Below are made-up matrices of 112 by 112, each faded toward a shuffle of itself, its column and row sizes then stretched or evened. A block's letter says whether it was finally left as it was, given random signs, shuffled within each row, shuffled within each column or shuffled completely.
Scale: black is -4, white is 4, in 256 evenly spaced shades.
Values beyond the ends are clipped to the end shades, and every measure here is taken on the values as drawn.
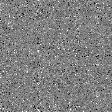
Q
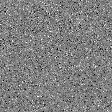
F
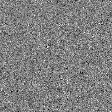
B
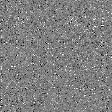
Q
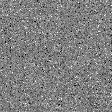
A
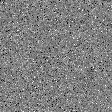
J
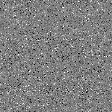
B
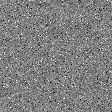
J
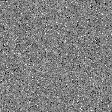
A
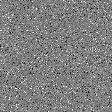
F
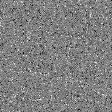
A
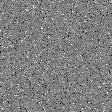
J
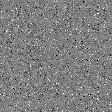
Q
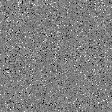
Q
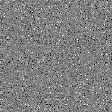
Q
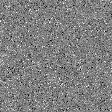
F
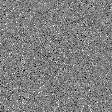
A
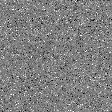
F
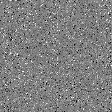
A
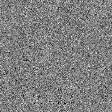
B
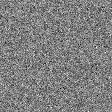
J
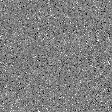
A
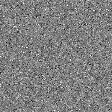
F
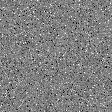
J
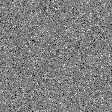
J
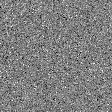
J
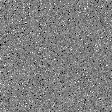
A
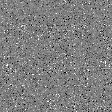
B
